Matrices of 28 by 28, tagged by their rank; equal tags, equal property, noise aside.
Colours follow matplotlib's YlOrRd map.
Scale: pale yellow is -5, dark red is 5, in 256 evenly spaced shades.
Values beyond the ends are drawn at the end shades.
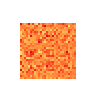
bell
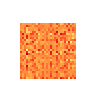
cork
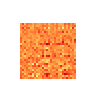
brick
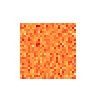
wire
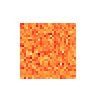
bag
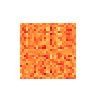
cork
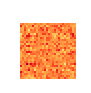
brick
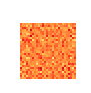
bell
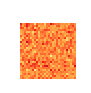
wire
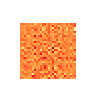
brick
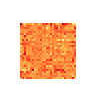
bell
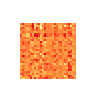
cork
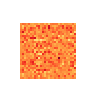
wire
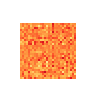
brick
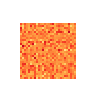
bell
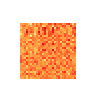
cork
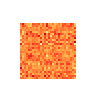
cork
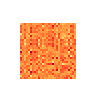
cork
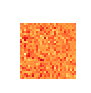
bag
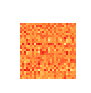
cork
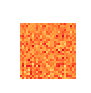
brick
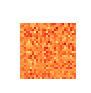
bell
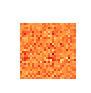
cork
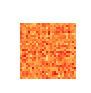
wire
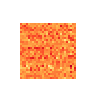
bell
